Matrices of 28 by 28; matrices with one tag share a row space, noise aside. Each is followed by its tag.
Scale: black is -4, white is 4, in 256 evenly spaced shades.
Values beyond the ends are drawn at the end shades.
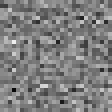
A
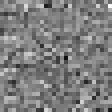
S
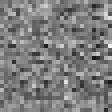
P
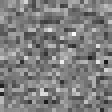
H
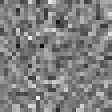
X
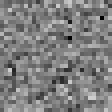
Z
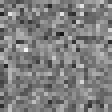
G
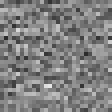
S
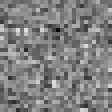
S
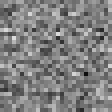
A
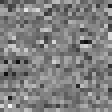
S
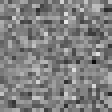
P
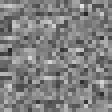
A
